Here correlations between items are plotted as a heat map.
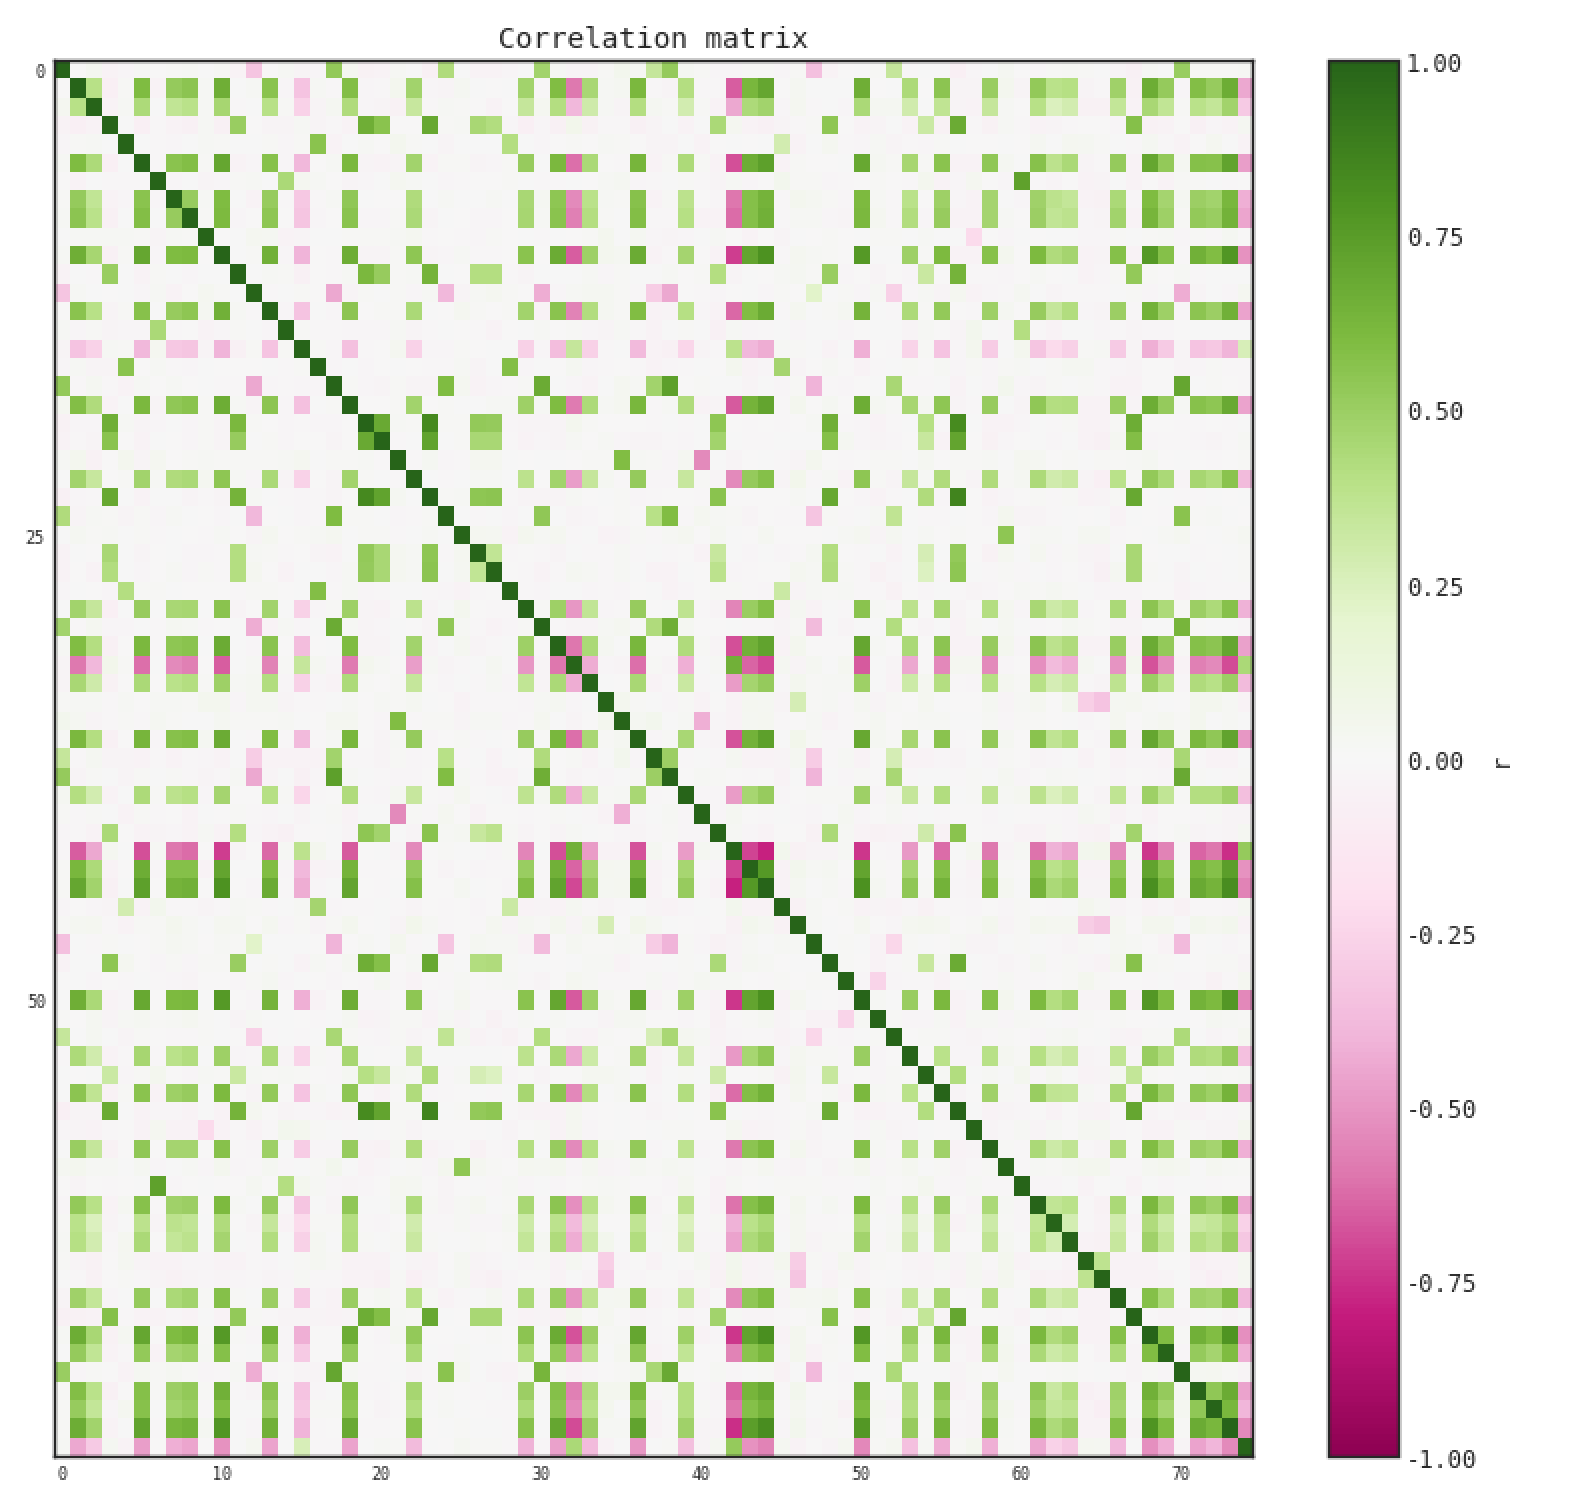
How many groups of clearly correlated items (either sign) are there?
10
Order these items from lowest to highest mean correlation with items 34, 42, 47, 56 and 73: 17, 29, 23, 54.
17, 29, 54, 23
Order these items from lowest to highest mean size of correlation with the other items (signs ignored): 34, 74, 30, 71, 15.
34, 30, 15, 74, 71
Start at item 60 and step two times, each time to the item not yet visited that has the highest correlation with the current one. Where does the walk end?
14
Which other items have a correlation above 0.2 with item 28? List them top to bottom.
4, 16, 45
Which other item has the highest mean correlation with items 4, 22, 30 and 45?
16
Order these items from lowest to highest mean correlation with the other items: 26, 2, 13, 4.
4, 26, 2, 13
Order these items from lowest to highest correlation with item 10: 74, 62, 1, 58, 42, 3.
42, 74, 3, 62, 58, 1
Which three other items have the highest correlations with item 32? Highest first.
42, 74, 15
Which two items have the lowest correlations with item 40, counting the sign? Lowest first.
21, 35
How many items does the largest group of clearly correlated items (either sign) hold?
33
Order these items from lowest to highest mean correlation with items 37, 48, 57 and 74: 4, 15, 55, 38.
55, 4, 15, 38
